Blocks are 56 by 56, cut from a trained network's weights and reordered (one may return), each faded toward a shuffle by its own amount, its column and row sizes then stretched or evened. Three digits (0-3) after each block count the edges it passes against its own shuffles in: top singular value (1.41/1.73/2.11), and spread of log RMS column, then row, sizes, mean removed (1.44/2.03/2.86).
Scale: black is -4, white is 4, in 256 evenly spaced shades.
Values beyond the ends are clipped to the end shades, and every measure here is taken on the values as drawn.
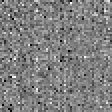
1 1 1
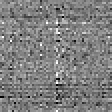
2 2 1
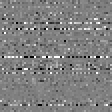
3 0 3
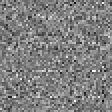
2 0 1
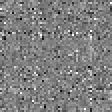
0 1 2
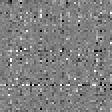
1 2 2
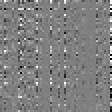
3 3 1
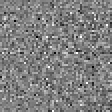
1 0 1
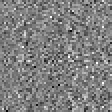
2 1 0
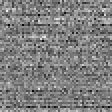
2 0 2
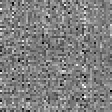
0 3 0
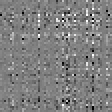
1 3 2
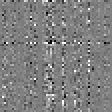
2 3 1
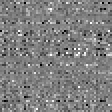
1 0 3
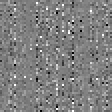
0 3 0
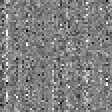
1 2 0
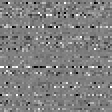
2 0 3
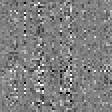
1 3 1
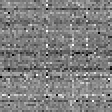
2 1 2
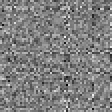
3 1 1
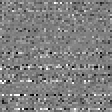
1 0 3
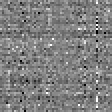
1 2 0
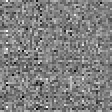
0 2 0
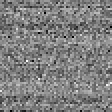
1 0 1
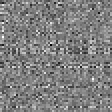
3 0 2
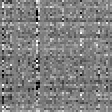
2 3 0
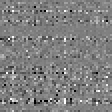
1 1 3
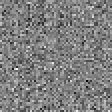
2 1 1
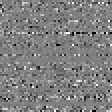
0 0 3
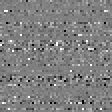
0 0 3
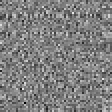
3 0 1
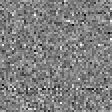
1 0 1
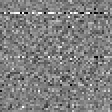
2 0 2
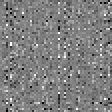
0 3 1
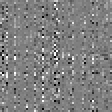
2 3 1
